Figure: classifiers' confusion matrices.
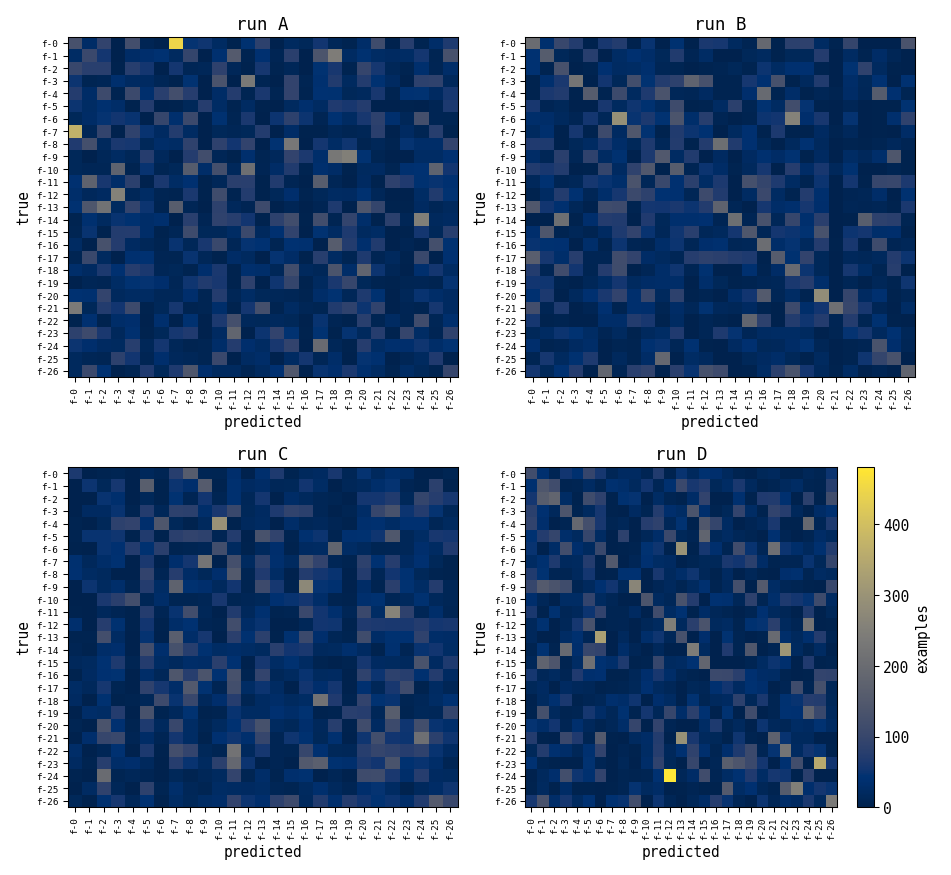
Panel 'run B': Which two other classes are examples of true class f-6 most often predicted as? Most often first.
f-18, f-10
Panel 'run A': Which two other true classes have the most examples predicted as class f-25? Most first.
f-10, f-16
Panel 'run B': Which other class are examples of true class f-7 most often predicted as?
f-5
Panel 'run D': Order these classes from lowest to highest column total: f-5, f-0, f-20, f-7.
f-7, f-20, f-0, f-5
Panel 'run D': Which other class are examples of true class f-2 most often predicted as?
f-1
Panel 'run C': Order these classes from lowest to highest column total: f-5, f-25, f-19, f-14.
f-19, f-14, f-25, f-5
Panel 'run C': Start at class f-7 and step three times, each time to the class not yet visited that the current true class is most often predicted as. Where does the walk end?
f-11
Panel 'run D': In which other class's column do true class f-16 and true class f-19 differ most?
f-24
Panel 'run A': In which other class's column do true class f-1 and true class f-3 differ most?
f-12
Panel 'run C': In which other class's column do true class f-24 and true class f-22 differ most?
f-2
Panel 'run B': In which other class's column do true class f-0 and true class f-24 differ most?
f-16
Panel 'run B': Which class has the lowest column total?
f-21
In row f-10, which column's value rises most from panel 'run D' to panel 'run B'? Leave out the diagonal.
f-8
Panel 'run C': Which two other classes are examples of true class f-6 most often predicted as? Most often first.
f-18, f-10
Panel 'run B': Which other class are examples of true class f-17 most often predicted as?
f-0
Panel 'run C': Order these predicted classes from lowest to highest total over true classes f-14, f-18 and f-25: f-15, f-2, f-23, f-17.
f-23, f-15, f-2, f-17
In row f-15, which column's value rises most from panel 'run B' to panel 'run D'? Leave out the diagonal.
f-5
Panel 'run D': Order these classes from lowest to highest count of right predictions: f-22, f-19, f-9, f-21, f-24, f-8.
f-8, f-24, f-19, f-21, f-22, f-9
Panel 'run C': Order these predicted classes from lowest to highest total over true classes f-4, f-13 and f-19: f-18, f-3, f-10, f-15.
f-18, f-15, f-3, f-10
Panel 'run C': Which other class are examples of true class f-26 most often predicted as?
f-25
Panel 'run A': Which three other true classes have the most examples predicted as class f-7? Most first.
f-0, f-13, f-4
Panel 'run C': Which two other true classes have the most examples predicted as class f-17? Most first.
f-18, f-23
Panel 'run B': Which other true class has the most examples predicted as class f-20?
f-15
